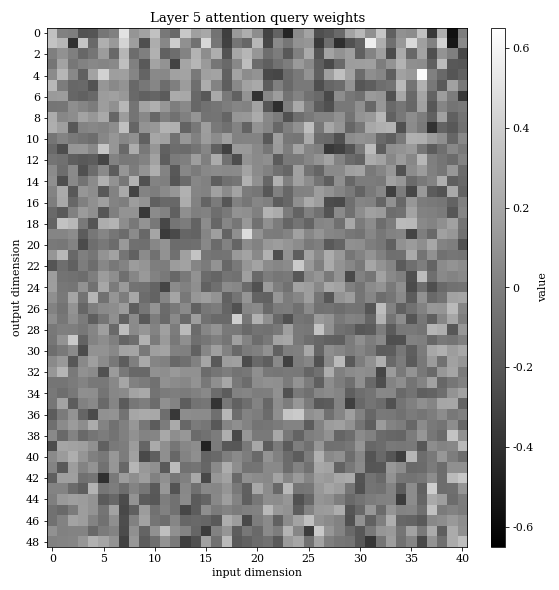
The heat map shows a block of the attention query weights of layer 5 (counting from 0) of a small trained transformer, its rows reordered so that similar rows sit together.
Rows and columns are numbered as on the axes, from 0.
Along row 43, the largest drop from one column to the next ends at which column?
38
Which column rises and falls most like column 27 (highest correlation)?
28
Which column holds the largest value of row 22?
24
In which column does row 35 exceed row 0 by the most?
39
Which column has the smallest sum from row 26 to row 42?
31
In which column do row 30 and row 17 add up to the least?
9
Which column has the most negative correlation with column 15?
26
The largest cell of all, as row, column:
4, 36
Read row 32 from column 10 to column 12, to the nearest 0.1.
0.1 0.1 0.1
